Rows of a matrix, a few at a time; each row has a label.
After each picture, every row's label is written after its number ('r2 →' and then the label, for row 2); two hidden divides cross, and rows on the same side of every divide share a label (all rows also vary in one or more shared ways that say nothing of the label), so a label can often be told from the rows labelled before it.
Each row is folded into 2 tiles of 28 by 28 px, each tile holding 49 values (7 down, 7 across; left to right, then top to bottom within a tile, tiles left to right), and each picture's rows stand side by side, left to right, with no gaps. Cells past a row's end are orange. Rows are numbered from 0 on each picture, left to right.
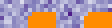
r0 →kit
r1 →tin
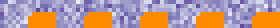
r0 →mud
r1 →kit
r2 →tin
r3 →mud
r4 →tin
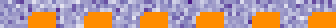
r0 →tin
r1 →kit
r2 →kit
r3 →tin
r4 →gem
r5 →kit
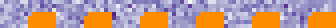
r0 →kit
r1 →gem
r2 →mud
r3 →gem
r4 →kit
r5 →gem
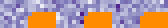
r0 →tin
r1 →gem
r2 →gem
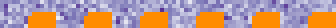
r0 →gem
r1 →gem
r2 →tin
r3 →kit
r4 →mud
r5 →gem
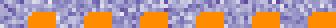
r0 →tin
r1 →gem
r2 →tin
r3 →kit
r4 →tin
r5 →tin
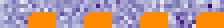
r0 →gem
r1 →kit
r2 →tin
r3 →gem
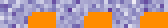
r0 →gem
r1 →tin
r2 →kit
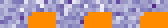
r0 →tin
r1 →gem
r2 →kit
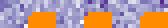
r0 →gem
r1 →mud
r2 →kit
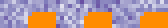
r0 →mud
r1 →mud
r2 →tin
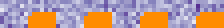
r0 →mud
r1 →kit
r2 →gem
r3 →mud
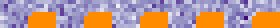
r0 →gem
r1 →gem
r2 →kit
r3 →gem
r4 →tin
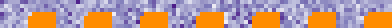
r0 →mud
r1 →tin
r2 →gem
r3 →gem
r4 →gem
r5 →mud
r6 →mud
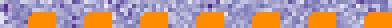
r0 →gem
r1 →tin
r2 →gem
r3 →kit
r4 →gem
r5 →kit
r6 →mud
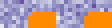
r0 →tin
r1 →gem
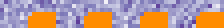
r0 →kit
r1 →tin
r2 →mud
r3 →gem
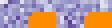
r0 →gem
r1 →gem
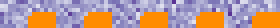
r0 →mud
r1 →tin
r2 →tin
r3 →mud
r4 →gem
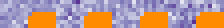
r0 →mud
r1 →tin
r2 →kit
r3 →gem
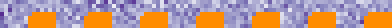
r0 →mud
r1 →kit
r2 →tin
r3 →gem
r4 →tin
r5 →gem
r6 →gem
